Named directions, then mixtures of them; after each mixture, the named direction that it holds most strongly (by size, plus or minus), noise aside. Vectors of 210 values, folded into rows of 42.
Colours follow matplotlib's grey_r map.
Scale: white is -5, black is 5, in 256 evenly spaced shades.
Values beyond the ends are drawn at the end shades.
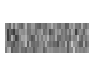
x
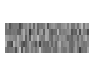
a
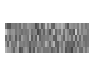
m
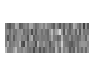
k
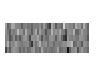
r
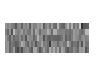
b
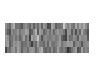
r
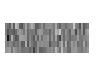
x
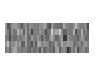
r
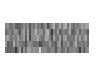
a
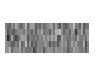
x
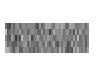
m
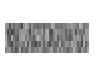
x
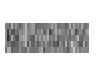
x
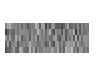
m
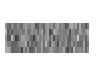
x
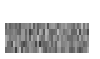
a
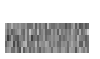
a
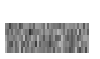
a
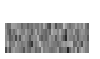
r
